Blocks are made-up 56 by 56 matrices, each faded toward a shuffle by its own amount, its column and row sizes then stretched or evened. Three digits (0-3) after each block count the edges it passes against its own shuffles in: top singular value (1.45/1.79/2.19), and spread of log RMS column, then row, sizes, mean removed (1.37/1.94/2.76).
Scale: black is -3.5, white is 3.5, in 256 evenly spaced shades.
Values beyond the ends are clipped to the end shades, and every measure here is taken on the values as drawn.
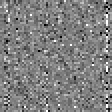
2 2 0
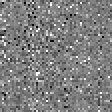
1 2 0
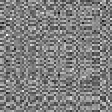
3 2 0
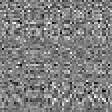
3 0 2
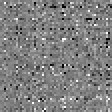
0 2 2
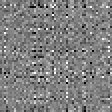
3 2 2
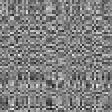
3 2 2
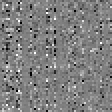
1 3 0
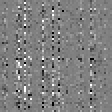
1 3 1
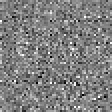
1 1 2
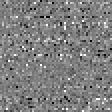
1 0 2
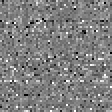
0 0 2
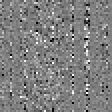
0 3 0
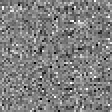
2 1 0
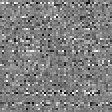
2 1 3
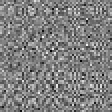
3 1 1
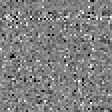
1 1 2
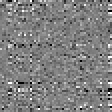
3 2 2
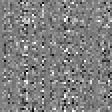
1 3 1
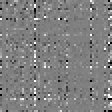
2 3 2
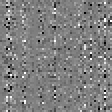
0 3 1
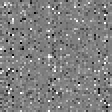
0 2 1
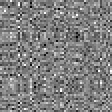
3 2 0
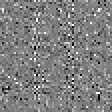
2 2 1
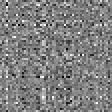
3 2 2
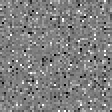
1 2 0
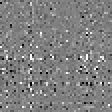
2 2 2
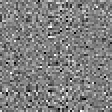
2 2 0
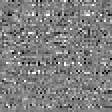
2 0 3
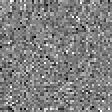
2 1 0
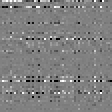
3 1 3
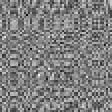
3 0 1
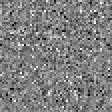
0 1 2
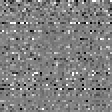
1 0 3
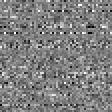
1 0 3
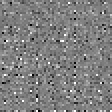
2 1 2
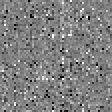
0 2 1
